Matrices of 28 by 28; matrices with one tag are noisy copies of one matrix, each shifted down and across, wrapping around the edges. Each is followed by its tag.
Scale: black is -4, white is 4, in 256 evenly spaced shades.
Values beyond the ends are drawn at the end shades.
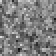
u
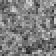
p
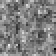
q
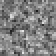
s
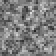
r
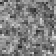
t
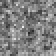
q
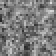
q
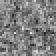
u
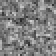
s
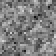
r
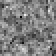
p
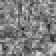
p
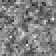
u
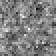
q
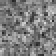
r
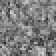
p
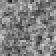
r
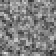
s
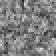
p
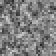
t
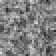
q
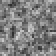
r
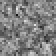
p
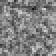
s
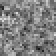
t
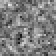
r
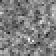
r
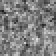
u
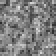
q
